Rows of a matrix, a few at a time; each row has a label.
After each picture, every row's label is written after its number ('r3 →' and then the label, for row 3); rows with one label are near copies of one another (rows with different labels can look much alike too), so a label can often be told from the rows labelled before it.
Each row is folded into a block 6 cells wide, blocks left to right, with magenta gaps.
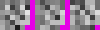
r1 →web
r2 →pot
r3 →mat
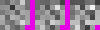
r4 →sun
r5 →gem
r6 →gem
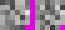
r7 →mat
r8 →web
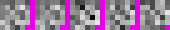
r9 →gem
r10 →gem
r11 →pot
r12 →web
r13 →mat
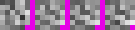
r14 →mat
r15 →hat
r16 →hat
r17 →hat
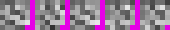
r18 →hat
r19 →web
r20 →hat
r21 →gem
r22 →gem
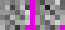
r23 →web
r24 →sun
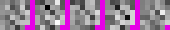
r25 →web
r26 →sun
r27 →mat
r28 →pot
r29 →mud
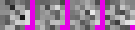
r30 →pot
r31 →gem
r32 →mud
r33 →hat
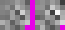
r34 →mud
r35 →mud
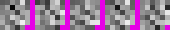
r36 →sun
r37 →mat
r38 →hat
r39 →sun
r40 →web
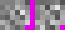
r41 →mud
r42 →gem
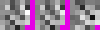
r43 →web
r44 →web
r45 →pot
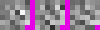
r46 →mud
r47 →web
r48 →hat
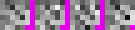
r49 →pot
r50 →gem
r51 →web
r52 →pot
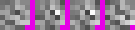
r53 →hat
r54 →mud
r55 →mud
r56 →hat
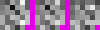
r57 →sun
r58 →sun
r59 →gem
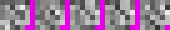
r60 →gem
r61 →mud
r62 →mat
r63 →mat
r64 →web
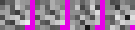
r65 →hat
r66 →hat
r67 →web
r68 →pot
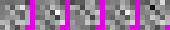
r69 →gem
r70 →mud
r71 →mat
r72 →mud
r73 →sun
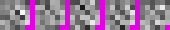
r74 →mud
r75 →mat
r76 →sun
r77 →web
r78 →gem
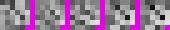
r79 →mat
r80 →mud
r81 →hat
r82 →pot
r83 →pot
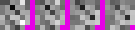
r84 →sun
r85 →sun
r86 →pot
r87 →pot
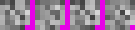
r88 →mat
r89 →gem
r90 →mat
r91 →mud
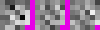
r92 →pot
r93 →web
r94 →mud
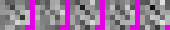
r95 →pot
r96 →mat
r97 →sun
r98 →web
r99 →sun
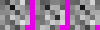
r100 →sun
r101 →pot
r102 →sun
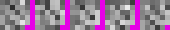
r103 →sun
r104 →mat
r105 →pot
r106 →gem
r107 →web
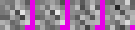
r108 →mud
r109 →mud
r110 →web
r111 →sun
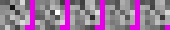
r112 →sun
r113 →mud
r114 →mat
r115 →mat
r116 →mat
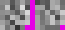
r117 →web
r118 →mat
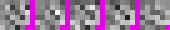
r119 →web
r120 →mud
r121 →gem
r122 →pot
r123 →hat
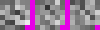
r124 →hat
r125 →sun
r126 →mat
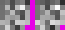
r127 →gem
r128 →gem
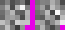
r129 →gem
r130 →mud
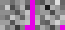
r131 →web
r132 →sun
